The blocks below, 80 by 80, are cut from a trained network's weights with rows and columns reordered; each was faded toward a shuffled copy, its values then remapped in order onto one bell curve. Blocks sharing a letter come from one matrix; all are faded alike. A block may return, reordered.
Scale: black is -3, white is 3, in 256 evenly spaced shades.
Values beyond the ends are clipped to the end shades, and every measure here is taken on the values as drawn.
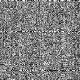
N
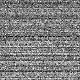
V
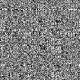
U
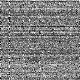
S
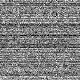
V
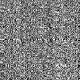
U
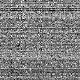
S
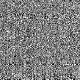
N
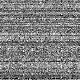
V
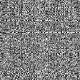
N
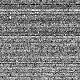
V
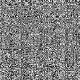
N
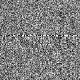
U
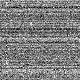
V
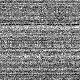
V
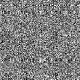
U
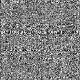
N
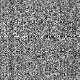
N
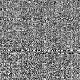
N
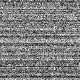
V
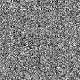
U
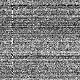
V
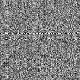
U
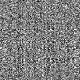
U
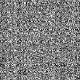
N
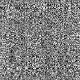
N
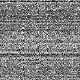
S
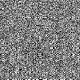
U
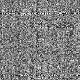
N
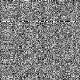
U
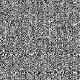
N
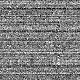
V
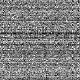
S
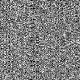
U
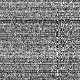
S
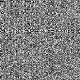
N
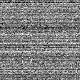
V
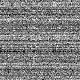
V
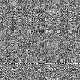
U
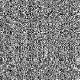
U
